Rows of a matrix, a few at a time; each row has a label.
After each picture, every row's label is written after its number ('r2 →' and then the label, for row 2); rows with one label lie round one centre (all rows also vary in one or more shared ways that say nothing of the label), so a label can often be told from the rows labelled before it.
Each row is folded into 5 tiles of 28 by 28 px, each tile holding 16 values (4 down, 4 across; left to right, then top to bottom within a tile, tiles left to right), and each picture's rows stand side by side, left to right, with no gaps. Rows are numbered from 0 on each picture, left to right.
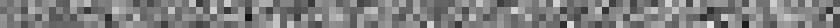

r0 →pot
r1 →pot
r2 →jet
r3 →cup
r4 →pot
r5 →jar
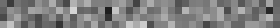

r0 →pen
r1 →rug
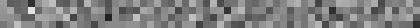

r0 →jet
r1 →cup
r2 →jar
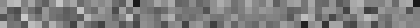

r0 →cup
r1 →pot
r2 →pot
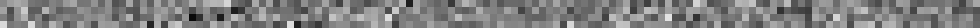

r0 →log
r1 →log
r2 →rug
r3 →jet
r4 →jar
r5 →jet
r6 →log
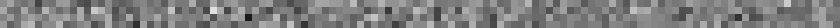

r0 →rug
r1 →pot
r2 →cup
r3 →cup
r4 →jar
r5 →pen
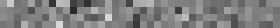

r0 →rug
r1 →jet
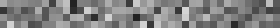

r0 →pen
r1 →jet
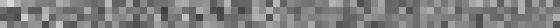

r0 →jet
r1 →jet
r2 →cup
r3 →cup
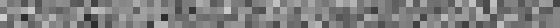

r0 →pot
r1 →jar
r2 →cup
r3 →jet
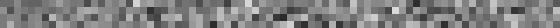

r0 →jar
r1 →pot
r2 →pen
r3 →jar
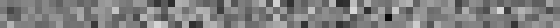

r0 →pot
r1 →jet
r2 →pot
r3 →pot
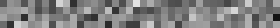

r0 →jar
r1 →pen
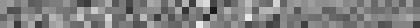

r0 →rug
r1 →cup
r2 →cup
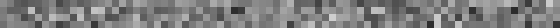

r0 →pot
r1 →jet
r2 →rug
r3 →jar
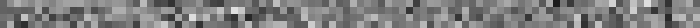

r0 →cup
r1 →pen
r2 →log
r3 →pen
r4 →jar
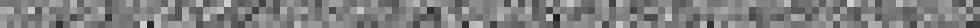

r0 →cup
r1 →pen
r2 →jar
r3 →jar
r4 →jet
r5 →log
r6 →cup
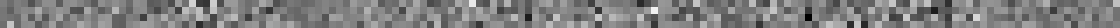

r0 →log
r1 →jet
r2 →jar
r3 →jet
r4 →jet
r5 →pen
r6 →jet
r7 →log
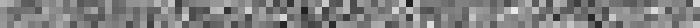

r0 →jet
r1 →pot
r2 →pot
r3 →pen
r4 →pen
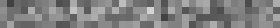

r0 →pot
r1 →cup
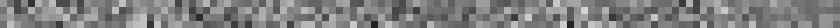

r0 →jet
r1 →pot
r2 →log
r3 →jar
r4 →log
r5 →log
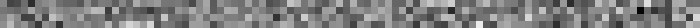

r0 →pen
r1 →pen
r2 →cup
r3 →rug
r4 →jet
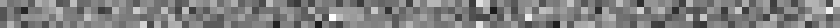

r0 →jet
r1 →jar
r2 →rug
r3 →cup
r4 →cup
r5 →pot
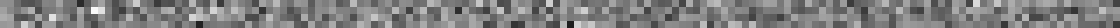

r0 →cup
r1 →jar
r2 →log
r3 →cup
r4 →log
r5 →log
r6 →jet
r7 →cup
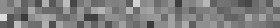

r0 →pot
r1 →rug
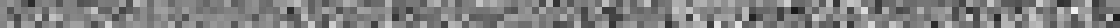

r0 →log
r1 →log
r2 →log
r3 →cup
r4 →pot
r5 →jet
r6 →log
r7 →cup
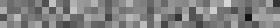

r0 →jar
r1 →pen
